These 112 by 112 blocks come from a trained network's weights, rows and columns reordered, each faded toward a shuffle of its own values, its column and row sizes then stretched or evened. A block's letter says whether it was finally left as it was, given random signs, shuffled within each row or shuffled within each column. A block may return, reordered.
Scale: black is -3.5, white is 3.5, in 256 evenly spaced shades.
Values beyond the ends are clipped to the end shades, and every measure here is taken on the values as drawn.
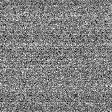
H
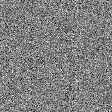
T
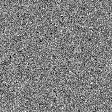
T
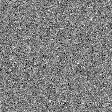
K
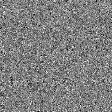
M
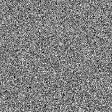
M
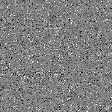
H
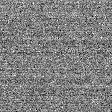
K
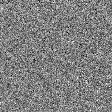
T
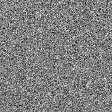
K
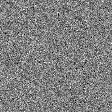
T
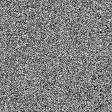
T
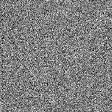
H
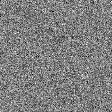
M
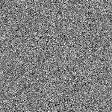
M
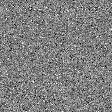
K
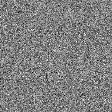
M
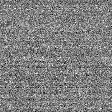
H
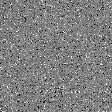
M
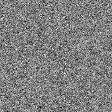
M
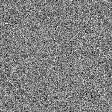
T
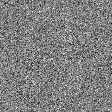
T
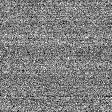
K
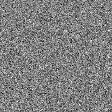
M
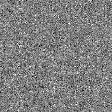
H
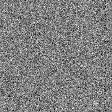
T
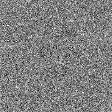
M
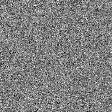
M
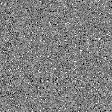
H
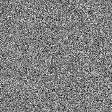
M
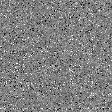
M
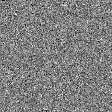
M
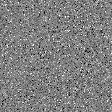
T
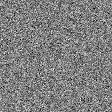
K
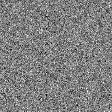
M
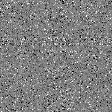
H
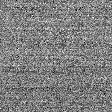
H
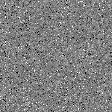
T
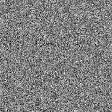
H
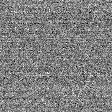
K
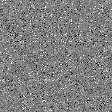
H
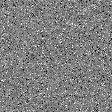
T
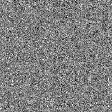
H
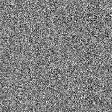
H
